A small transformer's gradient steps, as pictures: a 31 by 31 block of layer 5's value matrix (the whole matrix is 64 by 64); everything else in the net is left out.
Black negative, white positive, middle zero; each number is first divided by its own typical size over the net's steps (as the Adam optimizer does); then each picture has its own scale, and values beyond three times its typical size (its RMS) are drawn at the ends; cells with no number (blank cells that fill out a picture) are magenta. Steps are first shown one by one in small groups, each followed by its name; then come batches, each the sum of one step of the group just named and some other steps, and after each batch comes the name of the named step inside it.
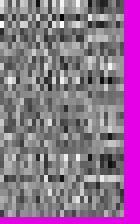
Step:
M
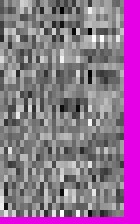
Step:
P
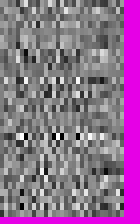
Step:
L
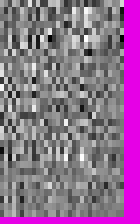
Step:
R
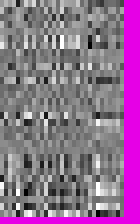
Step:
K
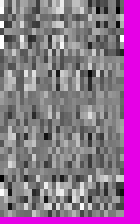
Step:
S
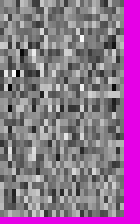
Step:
P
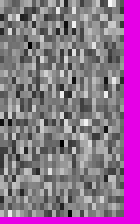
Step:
R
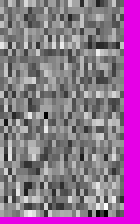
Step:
K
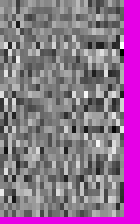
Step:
S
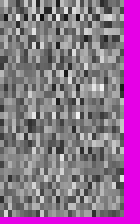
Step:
L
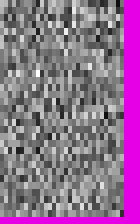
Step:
S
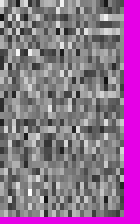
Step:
S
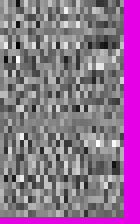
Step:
L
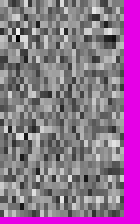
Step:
L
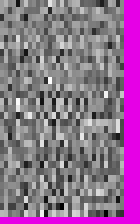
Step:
K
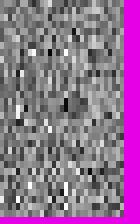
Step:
P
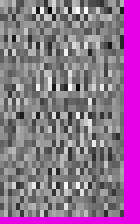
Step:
R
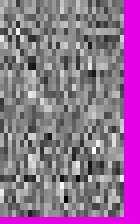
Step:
S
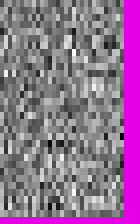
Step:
P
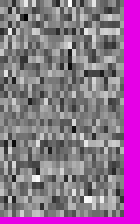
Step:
P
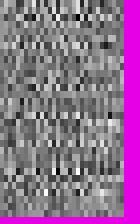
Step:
K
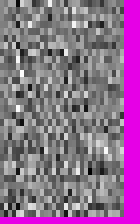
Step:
L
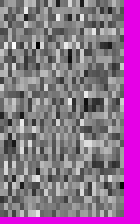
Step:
R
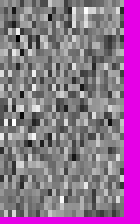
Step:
R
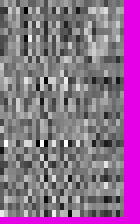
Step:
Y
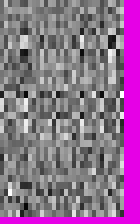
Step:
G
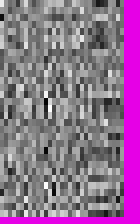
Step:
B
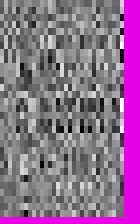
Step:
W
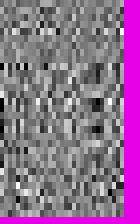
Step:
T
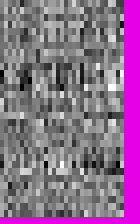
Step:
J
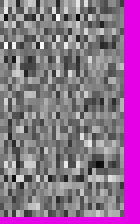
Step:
W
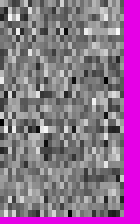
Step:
Y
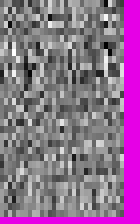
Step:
J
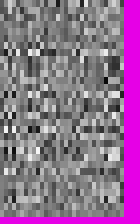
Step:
Y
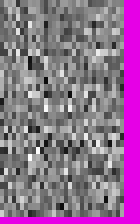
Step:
Y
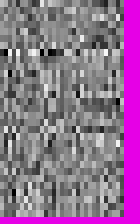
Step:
B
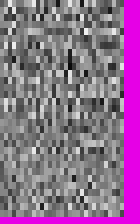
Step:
W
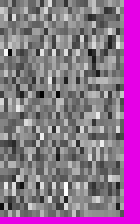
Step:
G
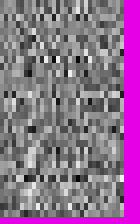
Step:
W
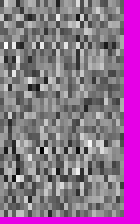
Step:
Y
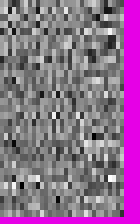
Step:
G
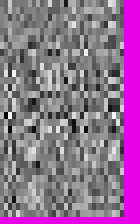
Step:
G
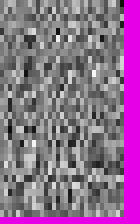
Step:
J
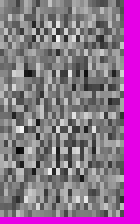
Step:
B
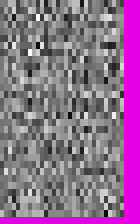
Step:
Y
